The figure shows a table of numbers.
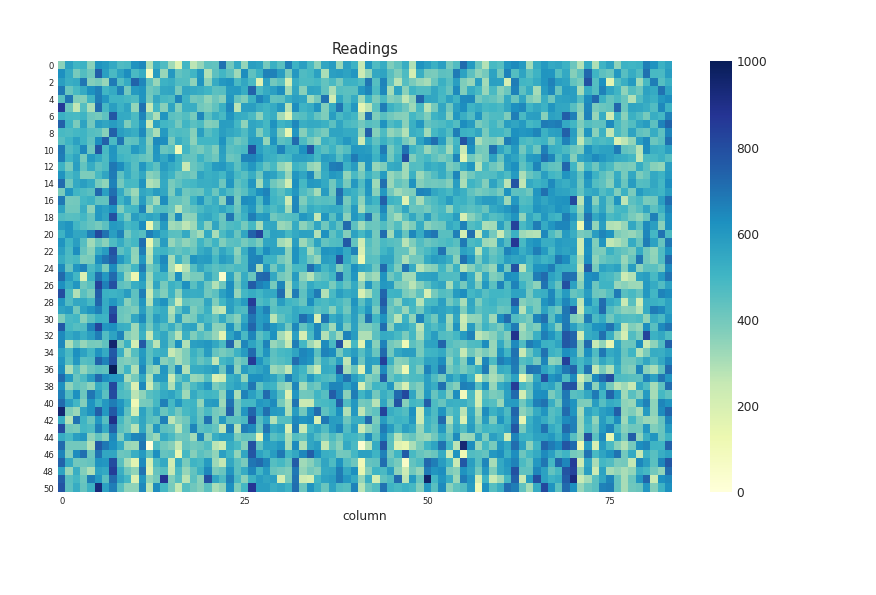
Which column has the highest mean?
7
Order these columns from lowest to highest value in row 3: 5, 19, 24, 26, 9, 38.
9, 38, 19, 24, 5, 26
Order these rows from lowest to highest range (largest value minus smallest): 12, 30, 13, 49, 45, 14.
13, 12, 14, 30, 49, 45
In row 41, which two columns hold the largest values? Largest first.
0, 44
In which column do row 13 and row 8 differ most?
63
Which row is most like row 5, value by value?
27
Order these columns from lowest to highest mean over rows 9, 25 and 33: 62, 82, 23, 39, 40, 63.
39, 63, 82, 40, 23, 62
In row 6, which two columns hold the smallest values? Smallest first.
31, 75
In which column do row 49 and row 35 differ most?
14
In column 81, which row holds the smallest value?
49
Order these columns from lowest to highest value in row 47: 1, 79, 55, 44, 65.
1, 65, 79, 44, 55
